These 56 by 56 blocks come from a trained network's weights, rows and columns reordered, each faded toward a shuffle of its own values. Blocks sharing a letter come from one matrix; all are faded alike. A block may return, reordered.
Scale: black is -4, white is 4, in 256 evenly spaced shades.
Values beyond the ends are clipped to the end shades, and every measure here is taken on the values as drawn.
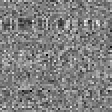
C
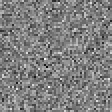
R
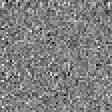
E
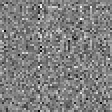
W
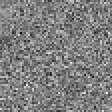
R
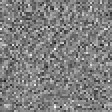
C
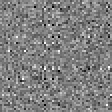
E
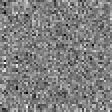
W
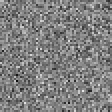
R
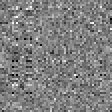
E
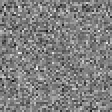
R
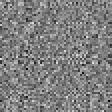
C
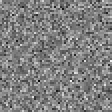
R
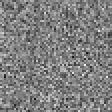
R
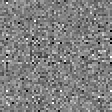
E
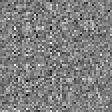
W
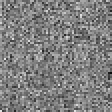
R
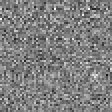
C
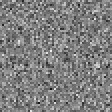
R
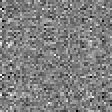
W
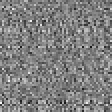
C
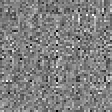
W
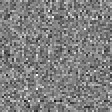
C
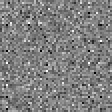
E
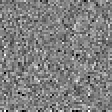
E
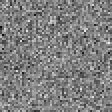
R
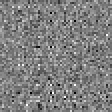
E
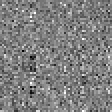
W
